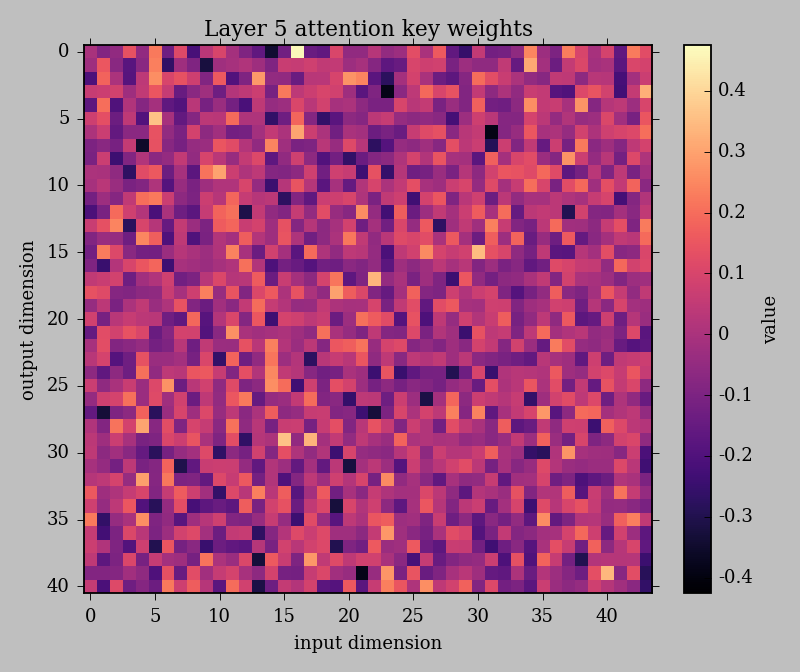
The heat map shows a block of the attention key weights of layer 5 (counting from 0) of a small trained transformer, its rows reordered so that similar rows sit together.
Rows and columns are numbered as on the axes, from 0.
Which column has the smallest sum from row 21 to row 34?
5
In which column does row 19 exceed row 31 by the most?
7
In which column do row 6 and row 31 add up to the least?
31
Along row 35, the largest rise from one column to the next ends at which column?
35
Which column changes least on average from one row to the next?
43
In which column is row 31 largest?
6
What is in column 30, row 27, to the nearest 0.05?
0.25
